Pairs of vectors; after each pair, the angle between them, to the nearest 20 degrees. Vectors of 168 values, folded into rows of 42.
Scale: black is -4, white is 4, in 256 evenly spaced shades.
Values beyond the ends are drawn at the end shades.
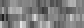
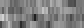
160 degrees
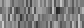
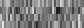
20 degrees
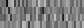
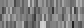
80 degrees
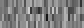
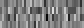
20 degrees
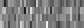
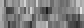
60 degrees
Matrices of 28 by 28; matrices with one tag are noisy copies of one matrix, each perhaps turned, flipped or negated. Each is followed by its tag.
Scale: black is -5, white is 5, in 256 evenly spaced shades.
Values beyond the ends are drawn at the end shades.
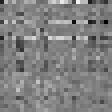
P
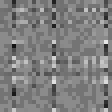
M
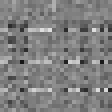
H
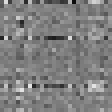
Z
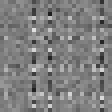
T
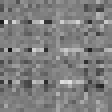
H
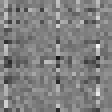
M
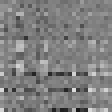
P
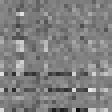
P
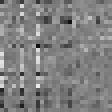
P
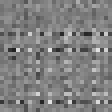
T
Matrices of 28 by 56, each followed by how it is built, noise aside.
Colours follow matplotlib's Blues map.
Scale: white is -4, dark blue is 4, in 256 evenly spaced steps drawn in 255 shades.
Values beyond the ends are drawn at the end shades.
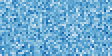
noise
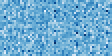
uneven columns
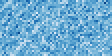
Hankel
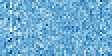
uneven columns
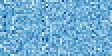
uneven columns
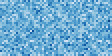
repeating columns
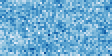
smooth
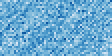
Hankel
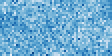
smooth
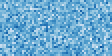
repeating columns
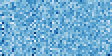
uneven columns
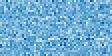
uneven rows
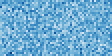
noise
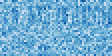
blocks
